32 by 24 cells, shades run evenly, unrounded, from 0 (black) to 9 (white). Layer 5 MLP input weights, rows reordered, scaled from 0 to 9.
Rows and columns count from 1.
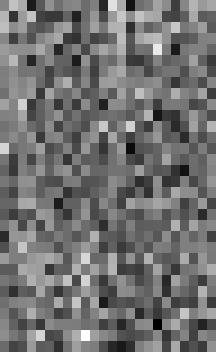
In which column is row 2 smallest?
9
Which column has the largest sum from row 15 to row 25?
3
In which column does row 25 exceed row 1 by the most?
4
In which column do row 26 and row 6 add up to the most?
10
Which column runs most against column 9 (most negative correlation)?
14
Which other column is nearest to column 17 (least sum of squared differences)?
16
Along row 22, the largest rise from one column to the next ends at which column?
2
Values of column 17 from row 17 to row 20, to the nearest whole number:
2 2 5 4
